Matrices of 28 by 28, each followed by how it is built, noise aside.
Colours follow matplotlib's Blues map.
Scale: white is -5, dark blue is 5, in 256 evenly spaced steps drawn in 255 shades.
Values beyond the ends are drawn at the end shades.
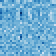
low rank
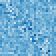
banded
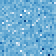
sparse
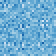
low rank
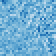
upper triangular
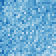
smooth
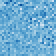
upper triangular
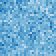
smooth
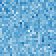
banded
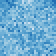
smooth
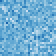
block diagonal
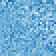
upper triangular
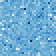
sparse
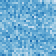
smooth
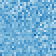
upper triangular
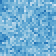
smooth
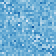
banded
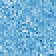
block diagonal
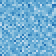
low rank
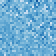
upper triangular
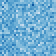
repeating rows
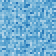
repeating rows
